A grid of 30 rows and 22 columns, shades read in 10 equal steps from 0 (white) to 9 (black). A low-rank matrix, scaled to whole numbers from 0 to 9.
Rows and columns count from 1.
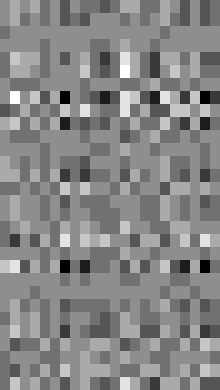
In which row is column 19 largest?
21
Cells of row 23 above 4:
3
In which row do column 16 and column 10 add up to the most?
8
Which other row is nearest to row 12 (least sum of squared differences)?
4
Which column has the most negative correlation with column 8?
1
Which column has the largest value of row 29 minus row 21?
2
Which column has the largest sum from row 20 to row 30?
7
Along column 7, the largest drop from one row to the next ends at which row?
9
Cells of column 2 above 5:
3
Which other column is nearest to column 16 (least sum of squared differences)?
11
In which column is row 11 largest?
13
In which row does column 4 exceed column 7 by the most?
19
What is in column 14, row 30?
3
